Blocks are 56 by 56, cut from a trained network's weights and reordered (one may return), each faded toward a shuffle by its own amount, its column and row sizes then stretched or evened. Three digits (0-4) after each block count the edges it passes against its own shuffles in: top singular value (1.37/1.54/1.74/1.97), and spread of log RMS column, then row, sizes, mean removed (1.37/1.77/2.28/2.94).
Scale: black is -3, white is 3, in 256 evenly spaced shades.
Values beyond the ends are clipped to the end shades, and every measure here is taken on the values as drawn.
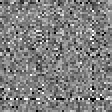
3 1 2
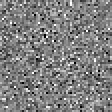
0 0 1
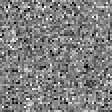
1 0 2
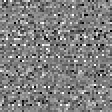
1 0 4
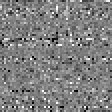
0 1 4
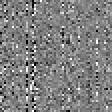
3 4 1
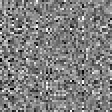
3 3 1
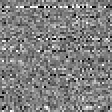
3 1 3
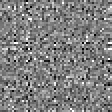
3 2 3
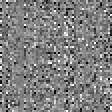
2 4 0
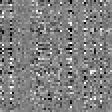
4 4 3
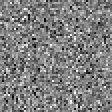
1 1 0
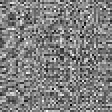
4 1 0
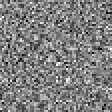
2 0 0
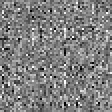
2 3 2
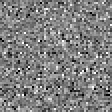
0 0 2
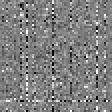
2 4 1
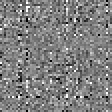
2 3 2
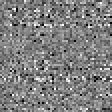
1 1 3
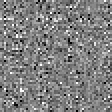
0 3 1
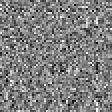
3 1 1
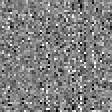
1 3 1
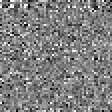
2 1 3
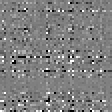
3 3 4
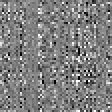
4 4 2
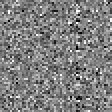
2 2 1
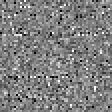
0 1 2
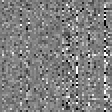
2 4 0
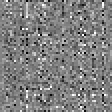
1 4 2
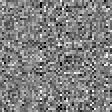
3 3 1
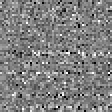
0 2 3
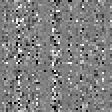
0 4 2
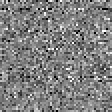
1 0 2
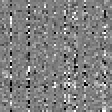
1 4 2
